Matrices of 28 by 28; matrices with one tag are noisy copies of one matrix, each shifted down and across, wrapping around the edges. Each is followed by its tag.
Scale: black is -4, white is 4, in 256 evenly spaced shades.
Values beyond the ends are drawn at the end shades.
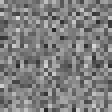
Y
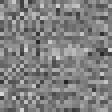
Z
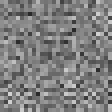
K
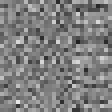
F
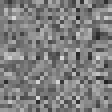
F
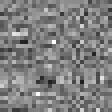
Z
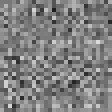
Y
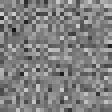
K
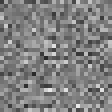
K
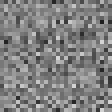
Y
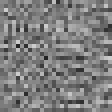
Z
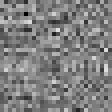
Z
